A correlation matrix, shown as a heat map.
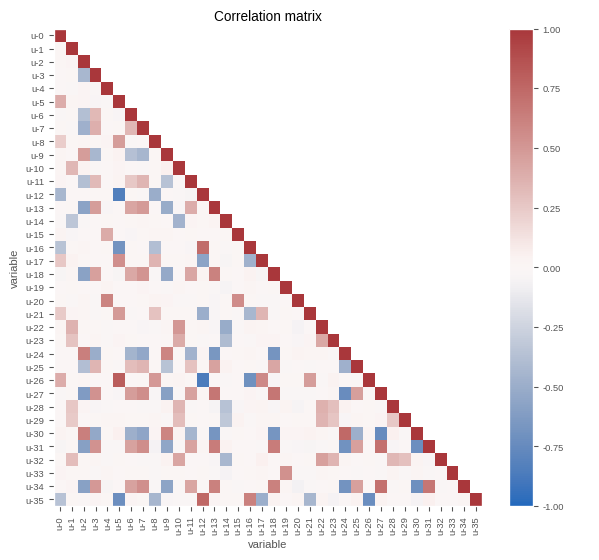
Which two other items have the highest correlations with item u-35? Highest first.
u-12, u-16
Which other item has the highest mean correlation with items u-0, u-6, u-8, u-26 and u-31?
u-5
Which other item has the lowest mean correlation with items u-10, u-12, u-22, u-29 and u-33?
u-14
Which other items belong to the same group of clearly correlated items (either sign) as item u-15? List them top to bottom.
u-4, u-20
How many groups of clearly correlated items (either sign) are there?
5
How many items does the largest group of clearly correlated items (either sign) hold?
14
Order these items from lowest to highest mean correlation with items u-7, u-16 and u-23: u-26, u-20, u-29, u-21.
u-26, u-21, u-20, u-29
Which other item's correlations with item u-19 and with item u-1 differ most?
u-33
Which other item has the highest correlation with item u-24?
u-30
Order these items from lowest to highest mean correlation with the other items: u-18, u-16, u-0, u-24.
u-24, u-16, u-0, u-18
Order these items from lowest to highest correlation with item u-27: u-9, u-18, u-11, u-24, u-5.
u-24, u-9, u-5, u-11, u-18
